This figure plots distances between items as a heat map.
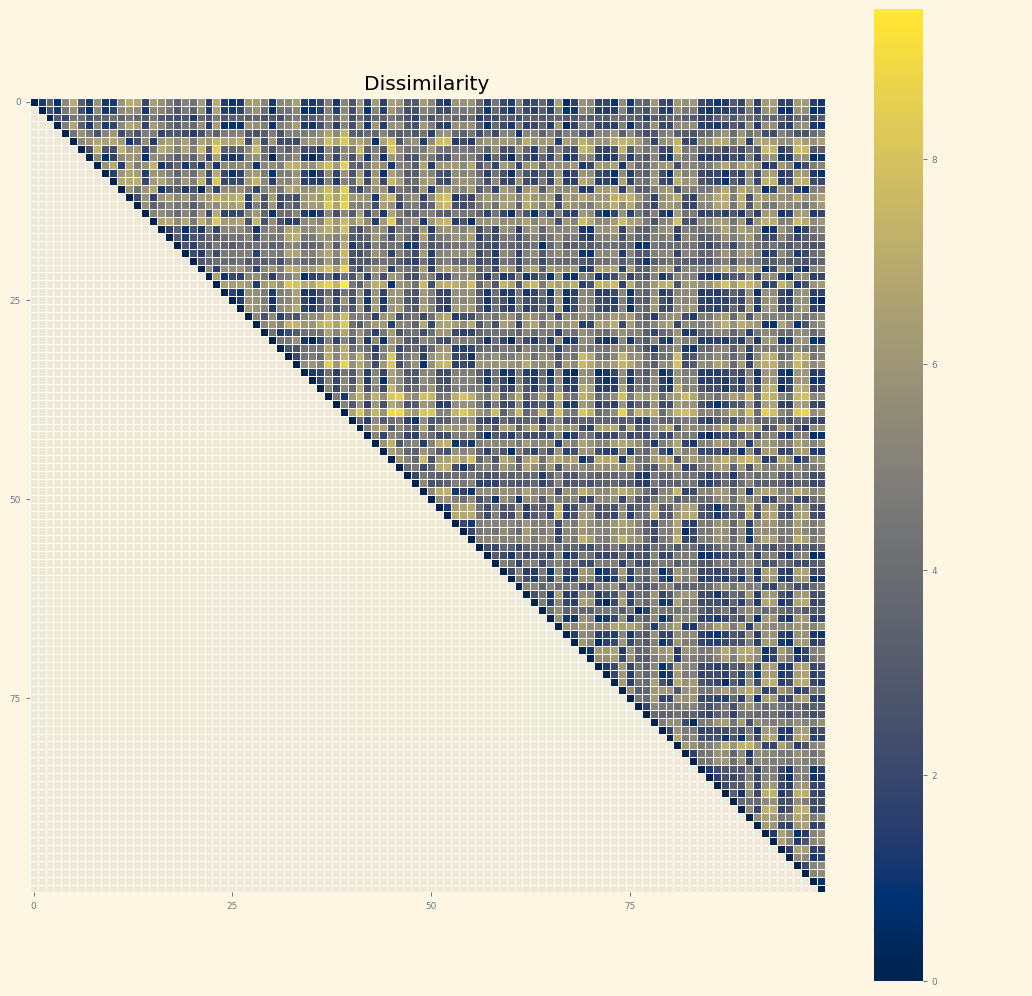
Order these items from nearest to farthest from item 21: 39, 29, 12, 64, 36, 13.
64, 13, 29, 12, 36, 39
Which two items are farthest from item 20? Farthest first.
39, 37
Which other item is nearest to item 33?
49
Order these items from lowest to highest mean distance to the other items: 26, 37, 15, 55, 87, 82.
26, 87, 82, 55, 15, 37
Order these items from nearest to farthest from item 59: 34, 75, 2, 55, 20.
34, 75, 2, 20, 55
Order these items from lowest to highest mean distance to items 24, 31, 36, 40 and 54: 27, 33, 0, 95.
95, 0, 27, 33
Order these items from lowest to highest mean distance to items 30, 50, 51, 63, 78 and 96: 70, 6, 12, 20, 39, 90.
20, 70, 6, 90, 12, 39
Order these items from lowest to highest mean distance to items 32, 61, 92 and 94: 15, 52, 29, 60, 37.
29, 60, 15, 52, 37
